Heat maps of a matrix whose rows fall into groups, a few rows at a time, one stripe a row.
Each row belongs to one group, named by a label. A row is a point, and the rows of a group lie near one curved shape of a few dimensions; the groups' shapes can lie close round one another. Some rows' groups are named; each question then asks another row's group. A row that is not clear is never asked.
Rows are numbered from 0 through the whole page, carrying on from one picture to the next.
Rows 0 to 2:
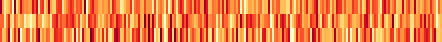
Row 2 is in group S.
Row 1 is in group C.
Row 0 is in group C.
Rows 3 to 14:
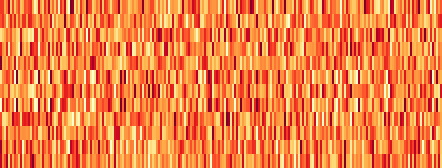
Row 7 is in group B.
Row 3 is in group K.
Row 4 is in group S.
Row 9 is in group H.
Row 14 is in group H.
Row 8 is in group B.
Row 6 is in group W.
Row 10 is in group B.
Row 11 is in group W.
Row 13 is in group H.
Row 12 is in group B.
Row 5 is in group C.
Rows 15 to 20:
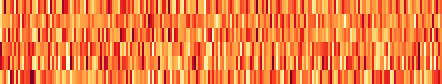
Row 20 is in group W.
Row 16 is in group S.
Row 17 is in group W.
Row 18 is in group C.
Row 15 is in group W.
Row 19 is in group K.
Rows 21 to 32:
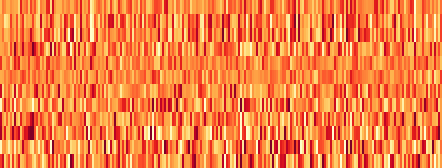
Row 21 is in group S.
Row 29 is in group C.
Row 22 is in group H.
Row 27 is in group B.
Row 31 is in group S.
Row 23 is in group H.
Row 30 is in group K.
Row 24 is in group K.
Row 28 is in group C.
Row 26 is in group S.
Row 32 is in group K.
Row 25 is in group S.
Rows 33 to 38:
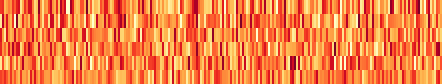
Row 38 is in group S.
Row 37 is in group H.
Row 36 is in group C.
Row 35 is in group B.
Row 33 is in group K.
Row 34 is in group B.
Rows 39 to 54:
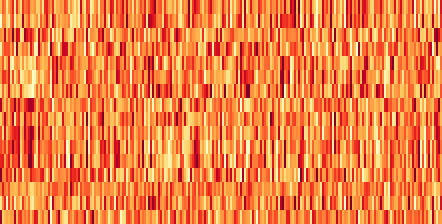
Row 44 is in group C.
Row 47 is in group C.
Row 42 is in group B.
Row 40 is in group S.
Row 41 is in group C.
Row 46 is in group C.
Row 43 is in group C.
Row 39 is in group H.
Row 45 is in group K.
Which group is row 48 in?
C
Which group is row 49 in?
K
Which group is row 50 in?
K
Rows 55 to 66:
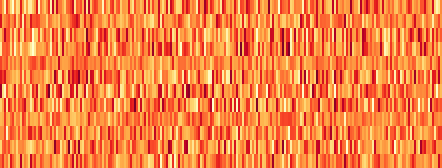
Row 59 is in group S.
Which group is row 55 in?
C
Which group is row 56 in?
S
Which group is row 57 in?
C
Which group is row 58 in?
C
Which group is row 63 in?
S
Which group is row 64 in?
S
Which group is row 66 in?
S
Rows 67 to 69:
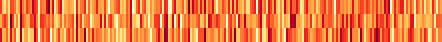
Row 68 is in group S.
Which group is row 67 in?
W
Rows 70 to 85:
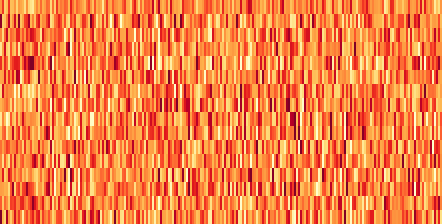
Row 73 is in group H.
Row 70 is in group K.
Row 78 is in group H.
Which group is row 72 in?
H
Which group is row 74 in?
K
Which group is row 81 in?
K
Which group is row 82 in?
H
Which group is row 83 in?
H
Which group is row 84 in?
K
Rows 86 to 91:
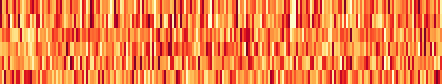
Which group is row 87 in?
S
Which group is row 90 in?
H
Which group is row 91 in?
C
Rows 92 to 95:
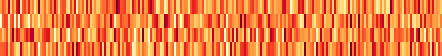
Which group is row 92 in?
C
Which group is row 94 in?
H
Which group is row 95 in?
W
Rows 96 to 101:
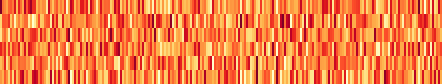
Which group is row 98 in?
H
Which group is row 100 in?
B
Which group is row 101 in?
K
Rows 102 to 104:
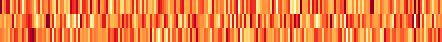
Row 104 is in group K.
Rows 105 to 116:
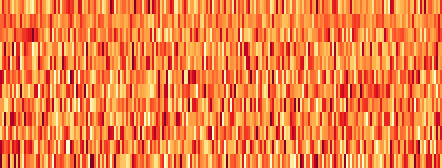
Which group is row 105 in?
H
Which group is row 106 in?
S
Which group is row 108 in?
C
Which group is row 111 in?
C
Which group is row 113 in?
C
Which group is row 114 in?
B
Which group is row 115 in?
K
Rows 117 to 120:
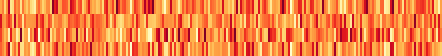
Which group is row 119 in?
C
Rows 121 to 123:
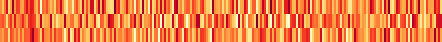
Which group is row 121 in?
H
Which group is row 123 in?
H
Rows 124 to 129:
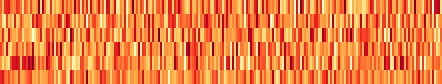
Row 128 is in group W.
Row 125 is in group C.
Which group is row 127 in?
B
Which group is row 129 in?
K
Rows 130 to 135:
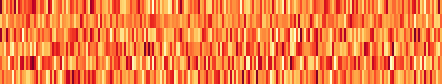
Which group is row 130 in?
C
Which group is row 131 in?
S
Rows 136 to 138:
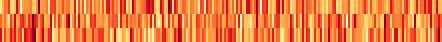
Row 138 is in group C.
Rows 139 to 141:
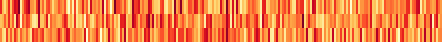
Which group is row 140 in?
W
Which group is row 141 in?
C
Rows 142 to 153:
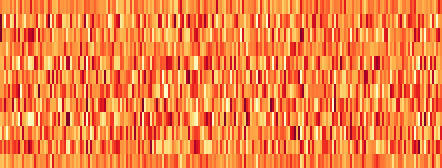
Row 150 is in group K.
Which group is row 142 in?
S
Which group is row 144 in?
C
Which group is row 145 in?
S
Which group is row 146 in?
K
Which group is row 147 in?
B
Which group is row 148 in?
C
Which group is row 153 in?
S
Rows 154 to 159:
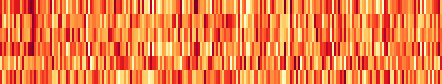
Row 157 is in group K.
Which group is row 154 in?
K
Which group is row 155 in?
C
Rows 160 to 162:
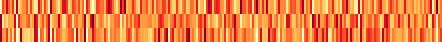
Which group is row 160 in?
B
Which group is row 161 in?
B
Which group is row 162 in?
C
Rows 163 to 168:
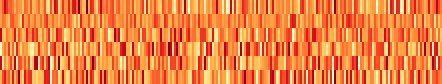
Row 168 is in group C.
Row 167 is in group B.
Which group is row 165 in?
B
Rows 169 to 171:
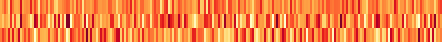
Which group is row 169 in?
S
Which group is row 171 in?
C
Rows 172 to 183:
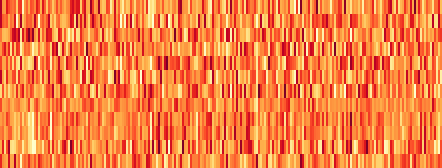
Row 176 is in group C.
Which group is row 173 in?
C
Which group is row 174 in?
W
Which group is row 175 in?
C
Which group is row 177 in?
B
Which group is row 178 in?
B
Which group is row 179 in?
S
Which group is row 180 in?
K
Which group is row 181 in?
K
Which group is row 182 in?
K
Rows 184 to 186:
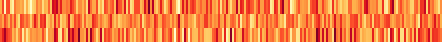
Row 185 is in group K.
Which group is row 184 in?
C
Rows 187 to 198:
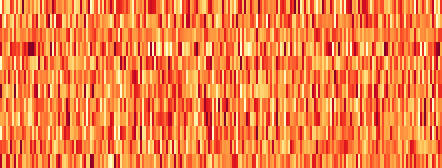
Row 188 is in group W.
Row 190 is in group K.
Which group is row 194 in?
C
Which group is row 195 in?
K
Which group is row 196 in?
B
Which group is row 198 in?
B
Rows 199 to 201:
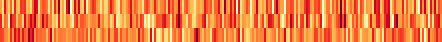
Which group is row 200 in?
C
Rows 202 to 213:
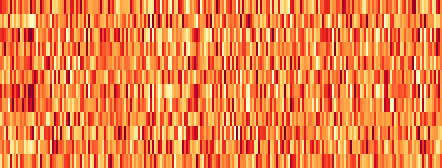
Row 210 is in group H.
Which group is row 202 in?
S
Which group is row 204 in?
K
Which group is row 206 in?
H
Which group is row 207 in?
K
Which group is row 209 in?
W
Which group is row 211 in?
B
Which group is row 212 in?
C
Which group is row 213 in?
H
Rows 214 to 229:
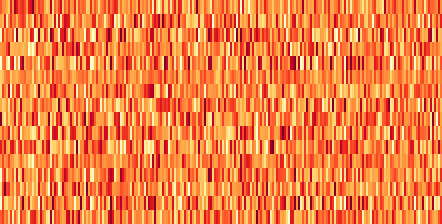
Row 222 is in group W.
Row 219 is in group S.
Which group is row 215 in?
B
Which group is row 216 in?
B
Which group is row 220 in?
C
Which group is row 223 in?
C
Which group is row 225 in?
K
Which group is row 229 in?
H
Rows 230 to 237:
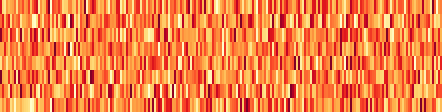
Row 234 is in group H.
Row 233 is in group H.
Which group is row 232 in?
C
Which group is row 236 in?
S
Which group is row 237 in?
C
